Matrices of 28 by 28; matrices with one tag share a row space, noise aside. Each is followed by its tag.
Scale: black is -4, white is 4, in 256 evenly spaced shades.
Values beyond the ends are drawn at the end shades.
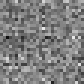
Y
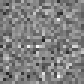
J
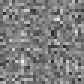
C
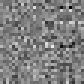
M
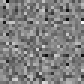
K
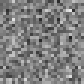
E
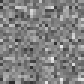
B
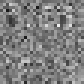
E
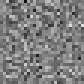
E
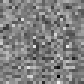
J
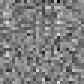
J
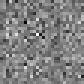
K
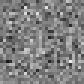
E
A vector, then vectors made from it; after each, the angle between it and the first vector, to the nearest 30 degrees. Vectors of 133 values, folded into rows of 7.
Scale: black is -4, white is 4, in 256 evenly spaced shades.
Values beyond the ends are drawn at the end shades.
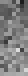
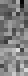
30 degrees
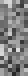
60 degrees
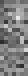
90 degrees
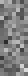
60 degrees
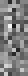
90 degrees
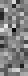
90 degrees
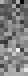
30 degrees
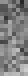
30 degrees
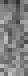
90 degrees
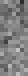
30 degrees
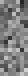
30 degrees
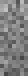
120 degrees
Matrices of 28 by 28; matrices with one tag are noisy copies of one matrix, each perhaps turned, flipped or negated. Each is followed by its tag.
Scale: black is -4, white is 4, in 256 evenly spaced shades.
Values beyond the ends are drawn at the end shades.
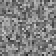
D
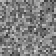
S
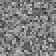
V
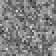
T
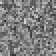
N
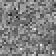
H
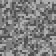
T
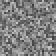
V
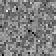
H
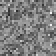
T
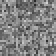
D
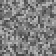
T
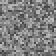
H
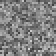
T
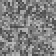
T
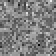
T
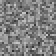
V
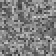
D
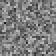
V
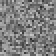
H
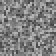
V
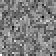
T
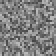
V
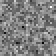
T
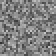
V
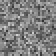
N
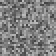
H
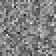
S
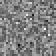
N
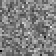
H
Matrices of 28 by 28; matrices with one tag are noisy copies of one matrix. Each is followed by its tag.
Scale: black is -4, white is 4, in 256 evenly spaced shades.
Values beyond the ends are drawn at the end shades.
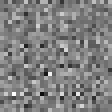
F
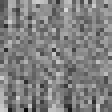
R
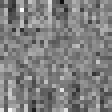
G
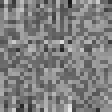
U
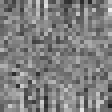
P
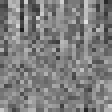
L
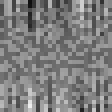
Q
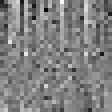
L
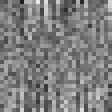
P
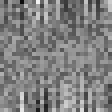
P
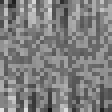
G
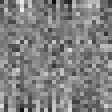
U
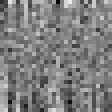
R
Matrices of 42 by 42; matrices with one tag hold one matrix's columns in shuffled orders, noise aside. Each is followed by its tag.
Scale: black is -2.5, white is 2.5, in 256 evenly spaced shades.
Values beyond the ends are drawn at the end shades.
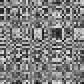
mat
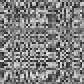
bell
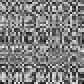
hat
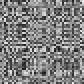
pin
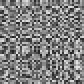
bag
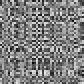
pin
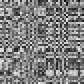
pin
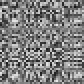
bell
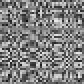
bell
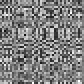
mat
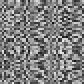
bag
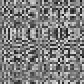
mat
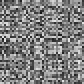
bag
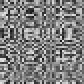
mat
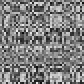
hat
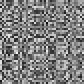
bag
